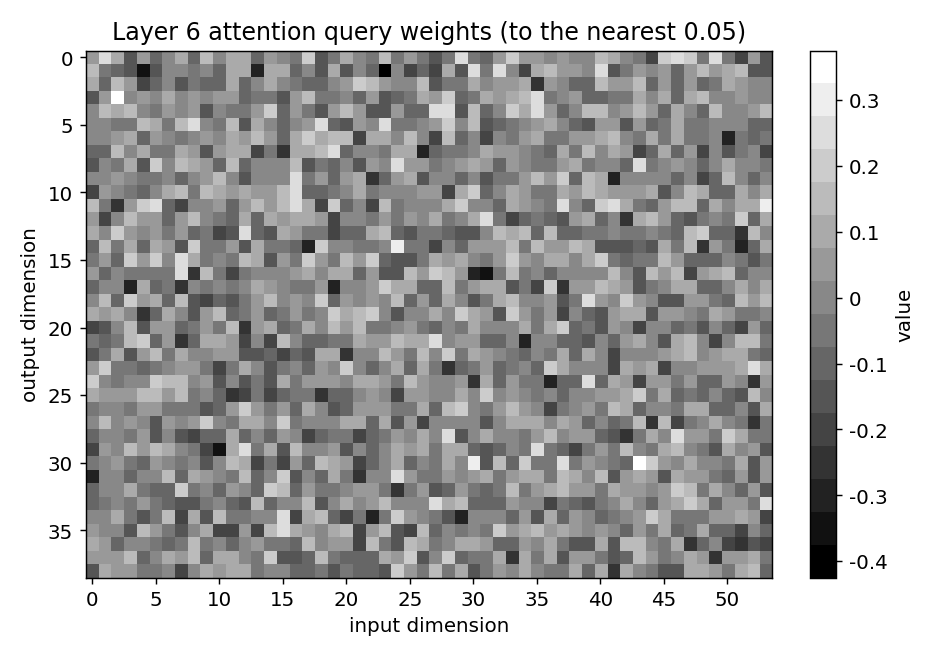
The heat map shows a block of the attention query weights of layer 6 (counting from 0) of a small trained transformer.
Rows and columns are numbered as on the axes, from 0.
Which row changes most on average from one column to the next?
1
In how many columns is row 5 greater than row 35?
22
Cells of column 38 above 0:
16
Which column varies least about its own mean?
6
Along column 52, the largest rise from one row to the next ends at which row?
25
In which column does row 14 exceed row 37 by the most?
33
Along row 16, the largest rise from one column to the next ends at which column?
9
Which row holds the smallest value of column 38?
29
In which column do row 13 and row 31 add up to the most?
12
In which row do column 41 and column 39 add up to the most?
24
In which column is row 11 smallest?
2
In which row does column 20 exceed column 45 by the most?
23
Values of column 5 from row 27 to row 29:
-0.15 -0.15 0.15
